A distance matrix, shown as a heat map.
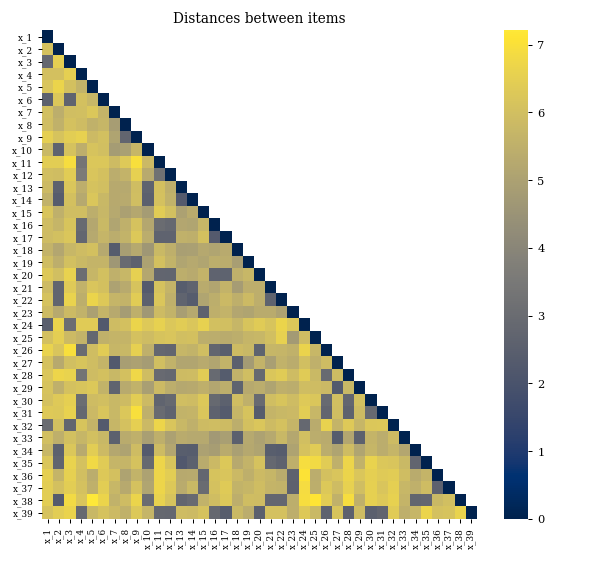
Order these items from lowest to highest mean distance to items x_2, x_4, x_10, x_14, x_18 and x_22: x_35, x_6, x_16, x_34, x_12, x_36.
x_34, x_35, x_16, x_12, x_36, x_6
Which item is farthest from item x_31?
x_9
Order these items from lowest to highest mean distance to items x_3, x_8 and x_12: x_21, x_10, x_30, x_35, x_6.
x_6, x_30, x_10, x_21, x_35
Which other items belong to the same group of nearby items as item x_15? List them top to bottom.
x_23, x_36, x_37
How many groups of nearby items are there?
7
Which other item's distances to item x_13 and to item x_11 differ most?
x_35
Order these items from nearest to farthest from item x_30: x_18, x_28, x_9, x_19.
x_28, x_19, x_18, x_9
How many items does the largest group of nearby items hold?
11
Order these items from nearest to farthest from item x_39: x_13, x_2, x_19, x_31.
x_31, x_19, x_13, x_2
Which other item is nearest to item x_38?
x_2
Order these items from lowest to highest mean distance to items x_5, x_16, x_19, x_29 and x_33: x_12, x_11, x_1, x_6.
x_12, x_11, x_6, x_1
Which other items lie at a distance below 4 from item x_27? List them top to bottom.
x_7, x_18, x_29, x_33
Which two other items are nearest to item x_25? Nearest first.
x_5, x_23
